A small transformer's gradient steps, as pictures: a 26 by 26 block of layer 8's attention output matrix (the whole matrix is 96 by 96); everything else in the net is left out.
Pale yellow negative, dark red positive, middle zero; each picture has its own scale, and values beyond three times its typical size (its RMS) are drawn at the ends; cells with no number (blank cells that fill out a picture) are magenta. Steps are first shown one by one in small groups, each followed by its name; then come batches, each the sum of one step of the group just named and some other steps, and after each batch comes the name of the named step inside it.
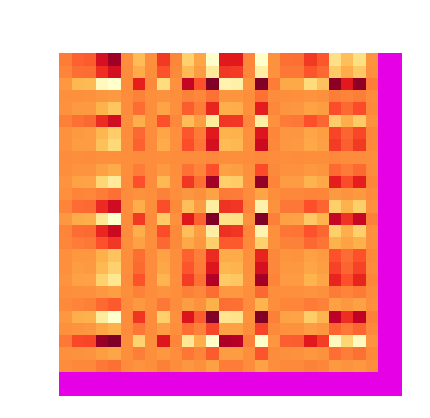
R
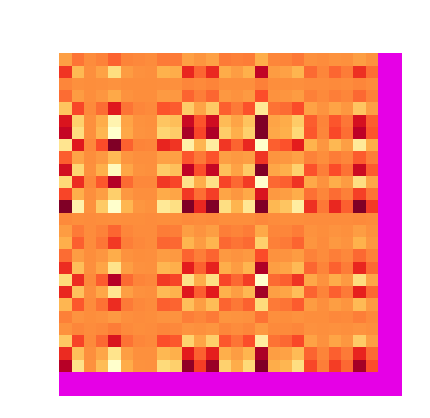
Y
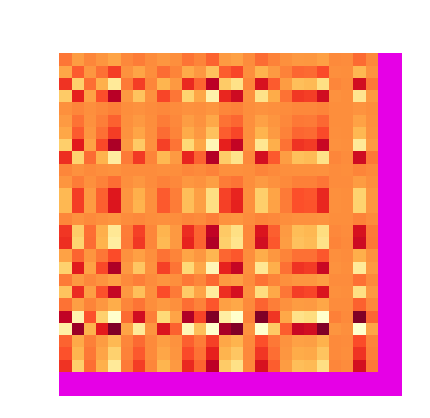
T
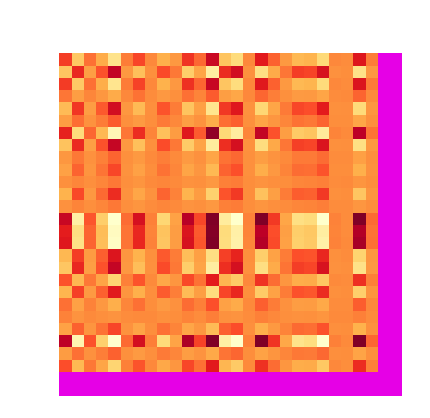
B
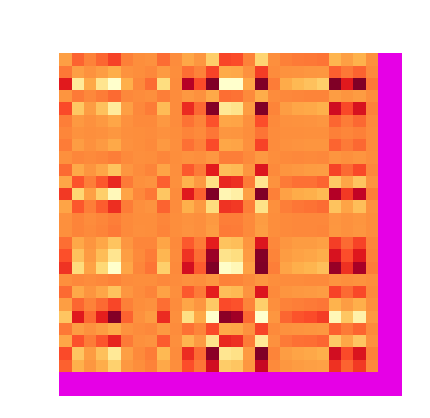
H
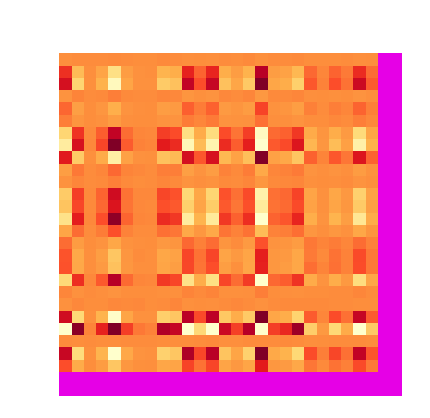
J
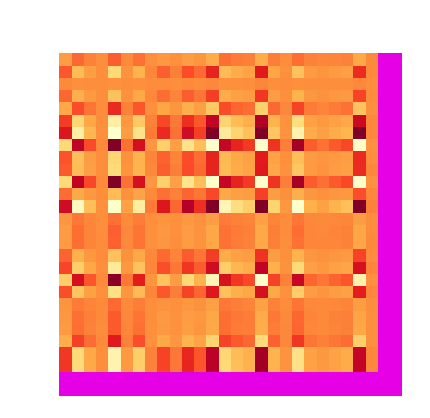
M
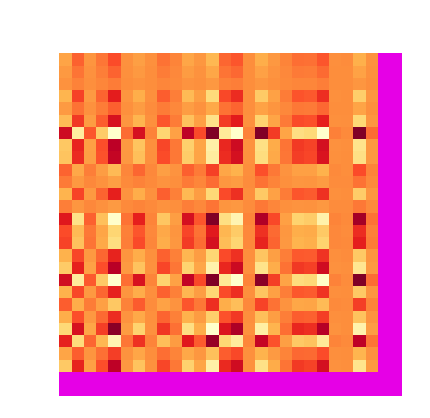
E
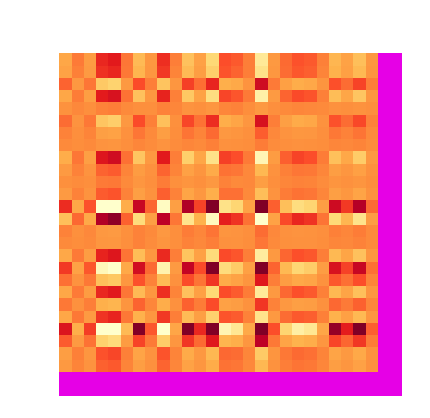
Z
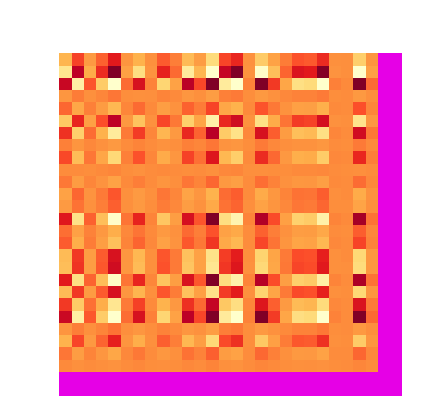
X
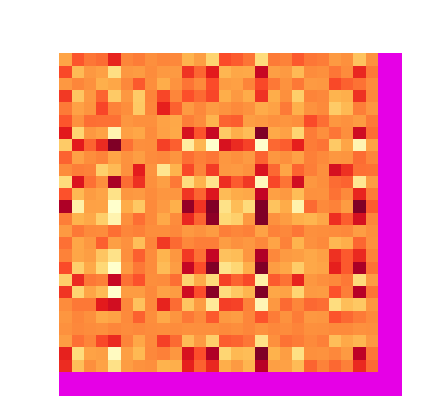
Y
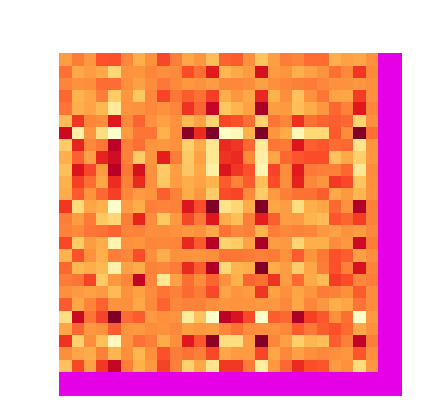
E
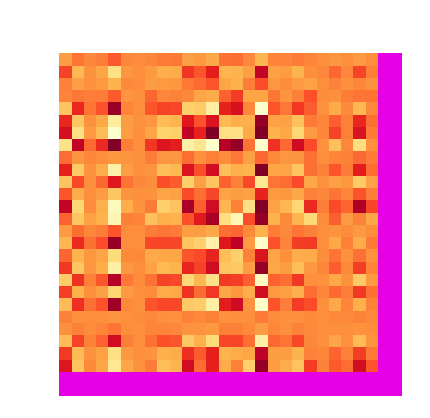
Y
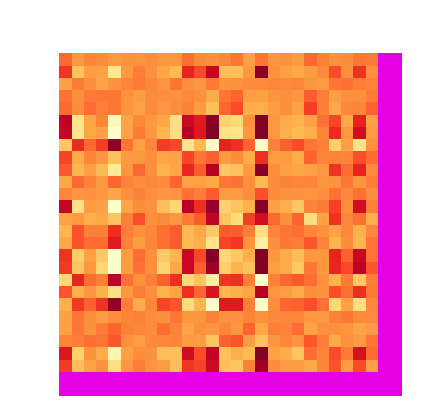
Y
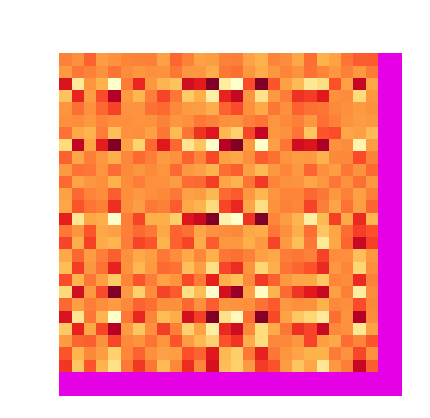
T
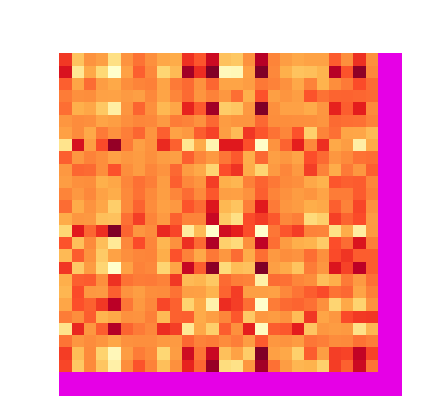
J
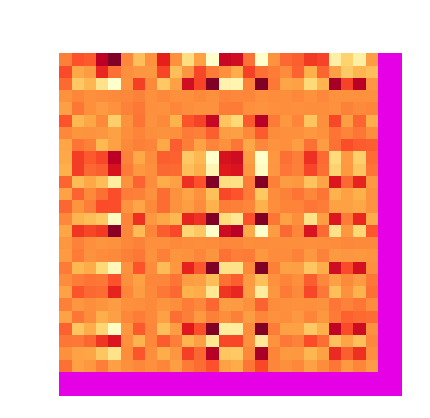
R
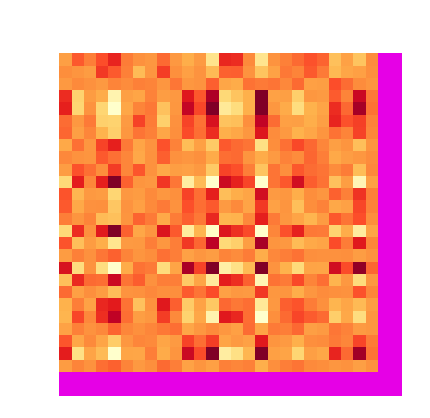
H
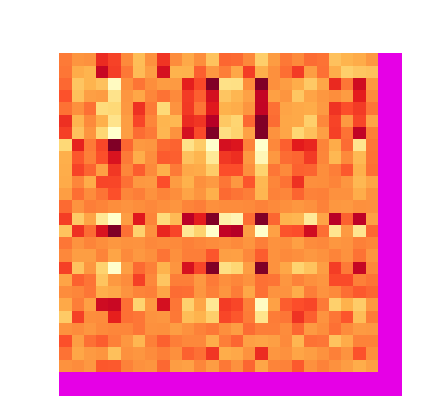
R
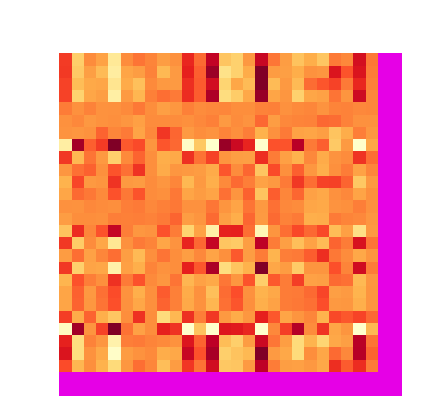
J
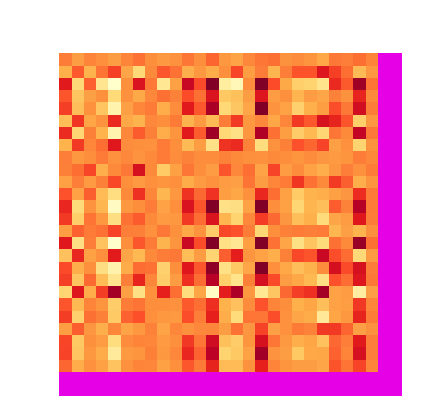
X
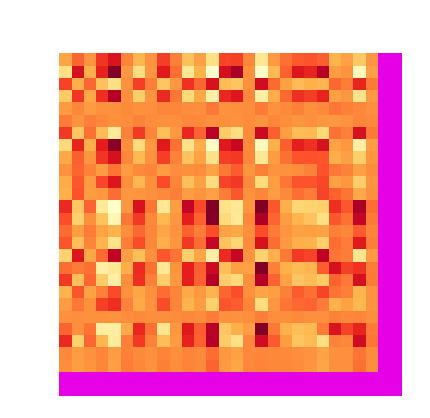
Z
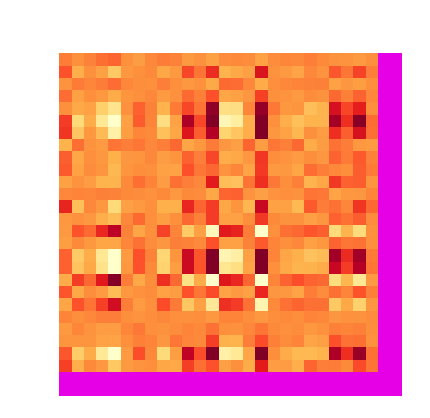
Y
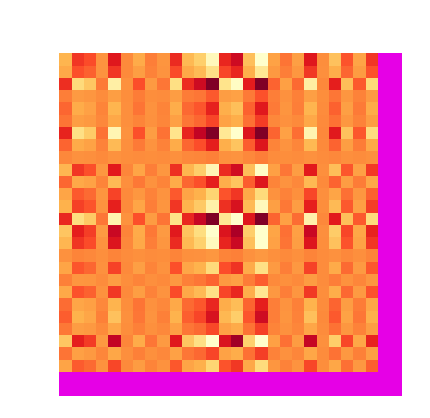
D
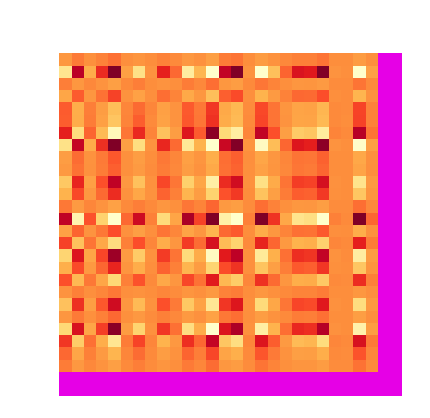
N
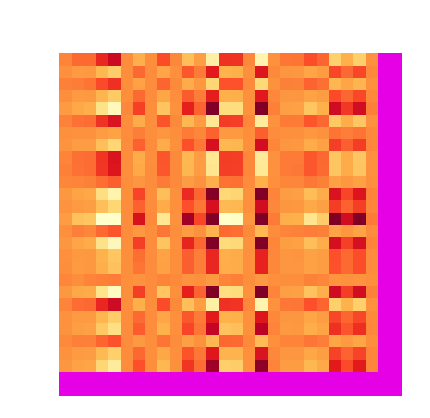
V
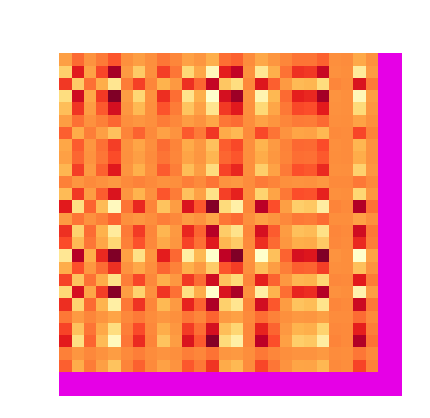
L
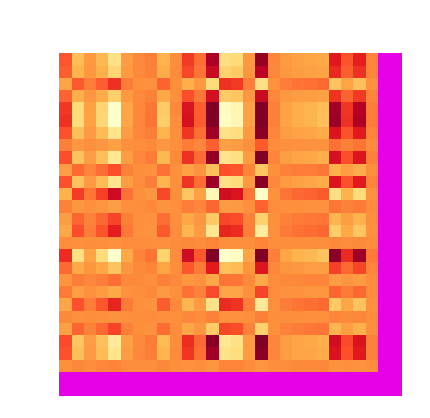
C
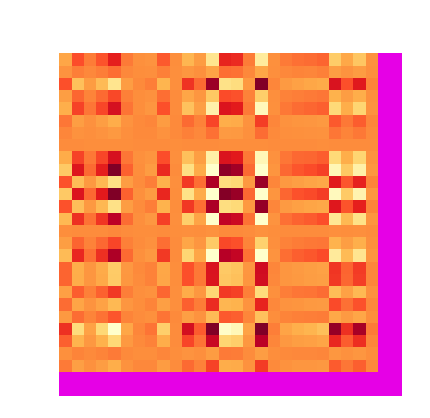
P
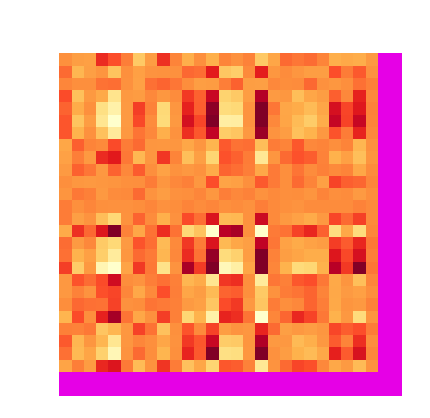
C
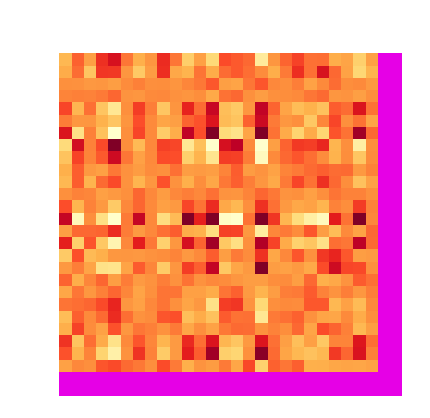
N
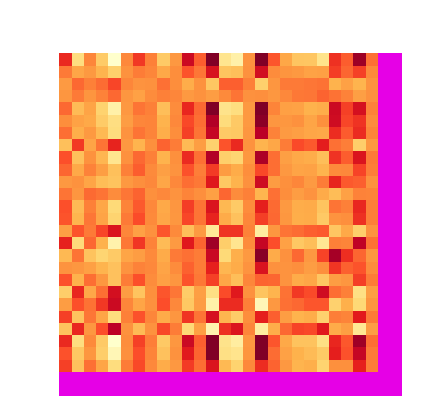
C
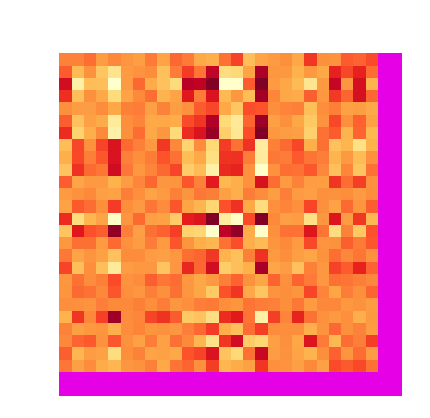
D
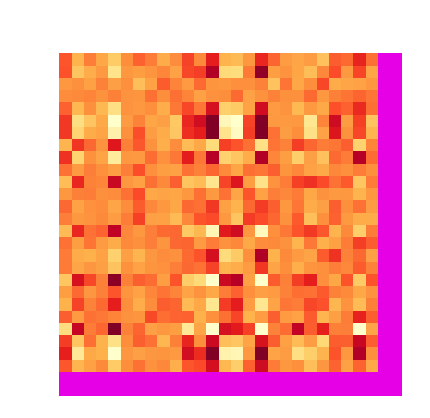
C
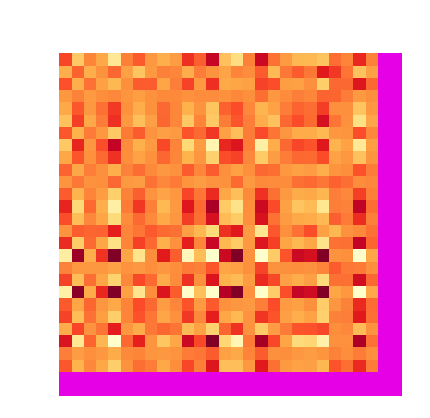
L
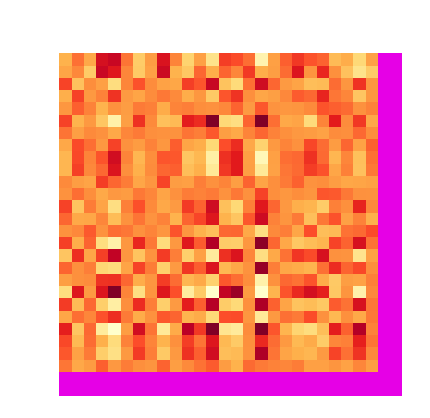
L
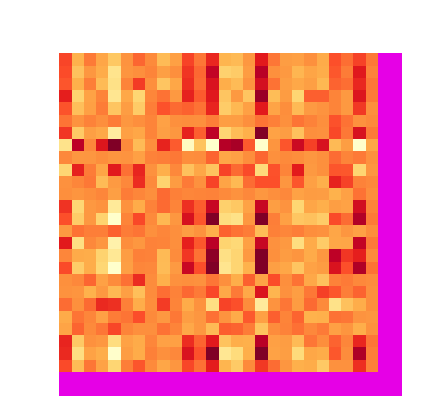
C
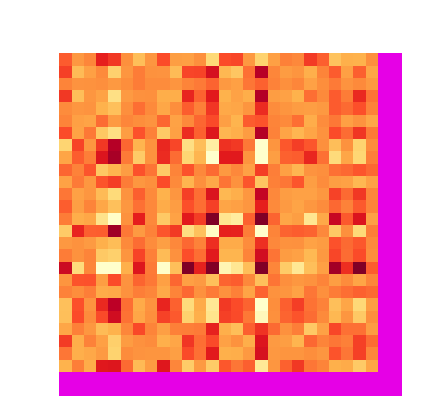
V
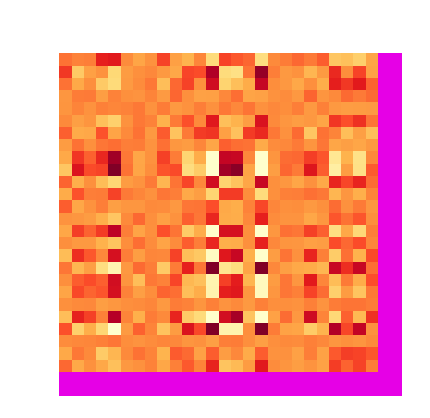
P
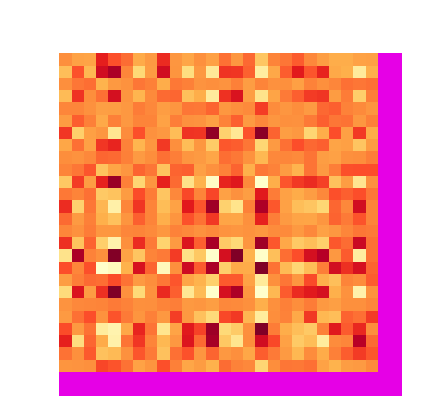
L
